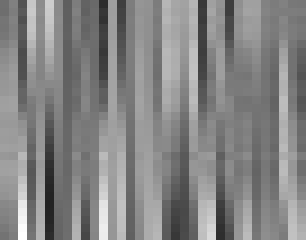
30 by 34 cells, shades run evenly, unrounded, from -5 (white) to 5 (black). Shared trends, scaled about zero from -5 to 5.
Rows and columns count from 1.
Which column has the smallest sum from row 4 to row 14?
22
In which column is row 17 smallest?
32
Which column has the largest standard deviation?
12
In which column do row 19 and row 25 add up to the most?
6
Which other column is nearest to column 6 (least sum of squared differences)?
21
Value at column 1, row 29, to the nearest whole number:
0
